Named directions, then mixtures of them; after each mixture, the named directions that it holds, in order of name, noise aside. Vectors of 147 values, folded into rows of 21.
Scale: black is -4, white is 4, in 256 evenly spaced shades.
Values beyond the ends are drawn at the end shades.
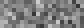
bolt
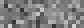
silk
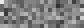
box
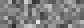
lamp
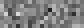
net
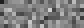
box, net.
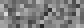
bolt, net.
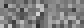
bolt, silk.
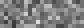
box, lamp.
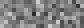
bolt.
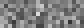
bolt, silk.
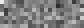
box.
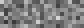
box, lamp.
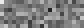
box, net.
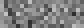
net, silk.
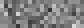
net, silk.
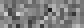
net.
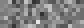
lamp.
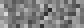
bolt, net.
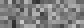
lamp, silk.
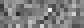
net.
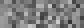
bolt, lamp.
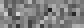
net.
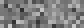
silk.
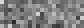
box, silk.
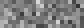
bolt.
